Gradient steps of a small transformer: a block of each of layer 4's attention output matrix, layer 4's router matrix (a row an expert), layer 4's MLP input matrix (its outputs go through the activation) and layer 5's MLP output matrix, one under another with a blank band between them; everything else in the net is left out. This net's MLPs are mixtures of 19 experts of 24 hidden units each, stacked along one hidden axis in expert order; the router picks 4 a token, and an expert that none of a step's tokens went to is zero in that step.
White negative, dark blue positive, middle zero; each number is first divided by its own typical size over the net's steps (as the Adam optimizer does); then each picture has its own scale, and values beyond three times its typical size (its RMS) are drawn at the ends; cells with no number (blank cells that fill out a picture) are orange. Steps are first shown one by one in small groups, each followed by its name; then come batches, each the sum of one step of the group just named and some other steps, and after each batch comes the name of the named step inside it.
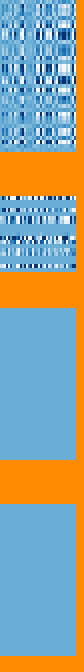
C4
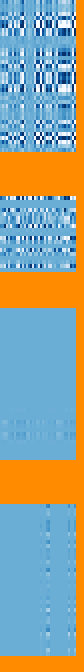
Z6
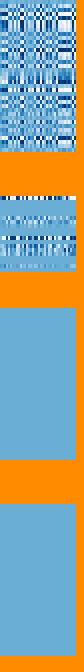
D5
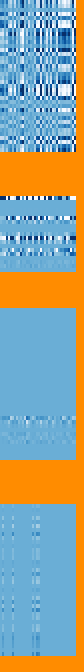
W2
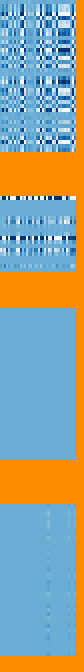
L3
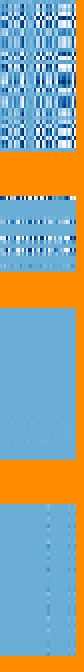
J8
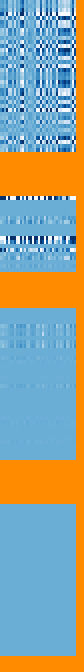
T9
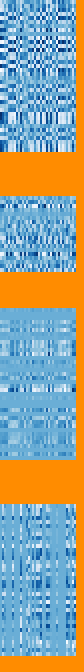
D5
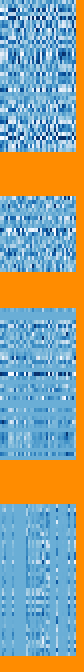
Z6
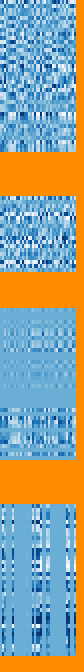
C4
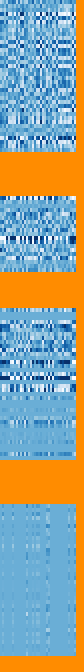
T9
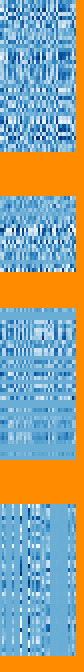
Z6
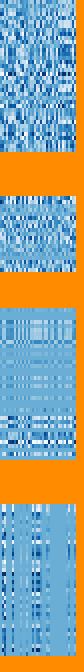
Z6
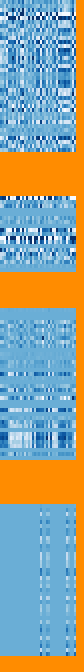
T9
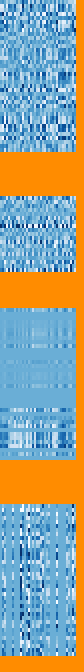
Z6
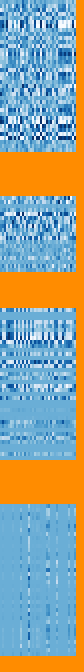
Z6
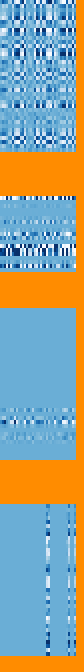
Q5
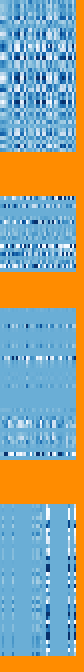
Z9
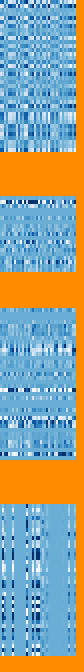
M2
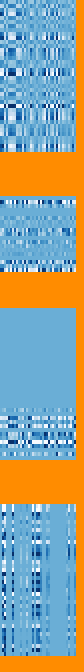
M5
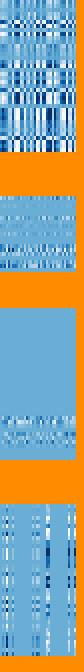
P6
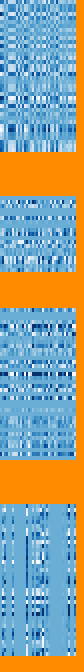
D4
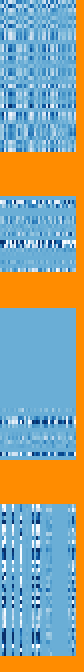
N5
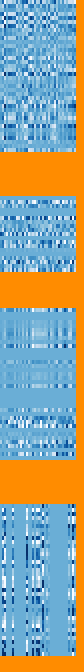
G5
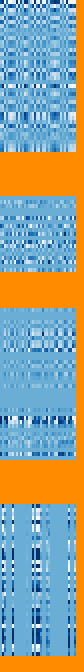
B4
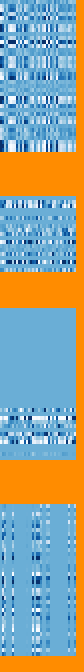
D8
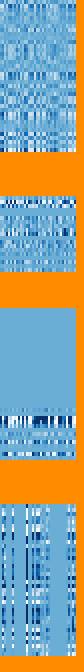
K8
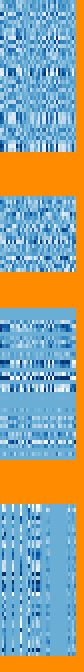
M5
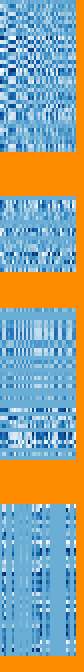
M5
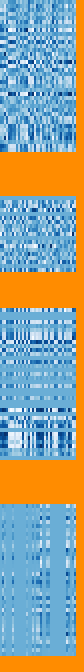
D8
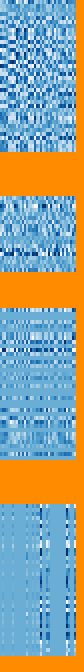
Q5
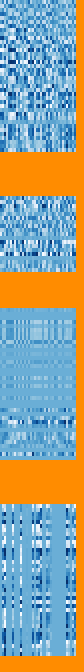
N5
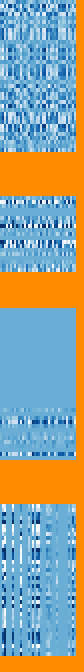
N5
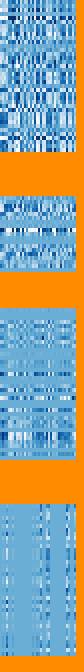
P6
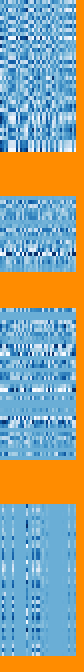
M2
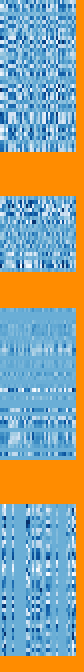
M2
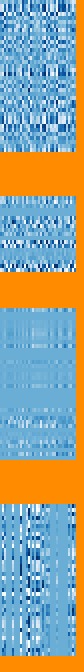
G5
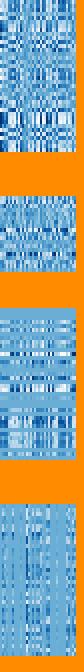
K8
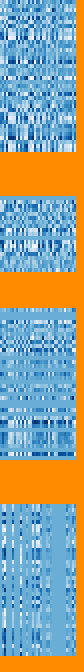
N5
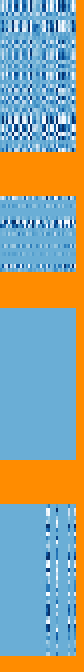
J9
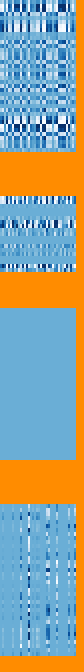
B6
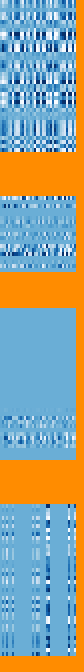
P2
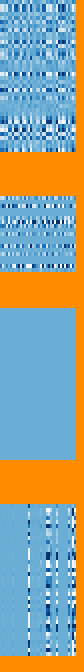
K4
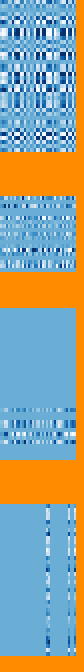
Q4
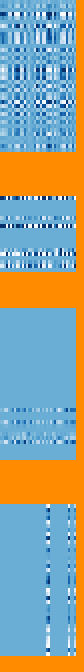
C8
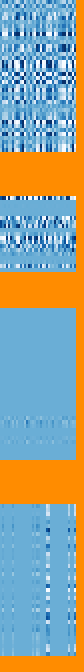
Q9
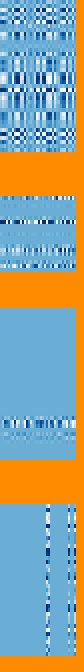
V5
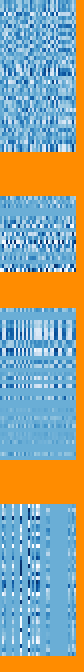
Q9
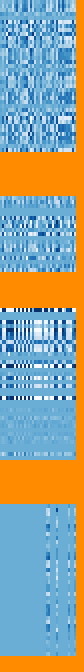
J9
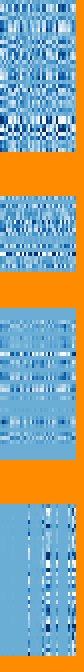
K4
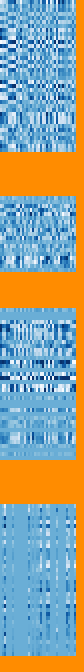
J9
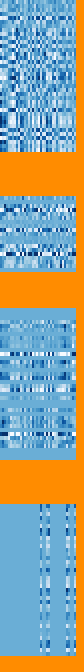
Q4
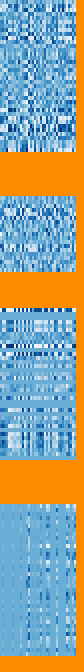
B6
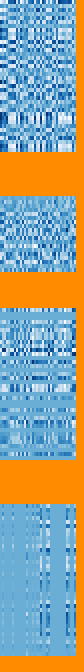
V5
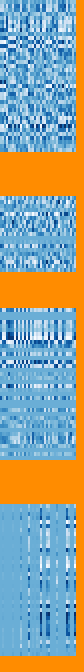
B6
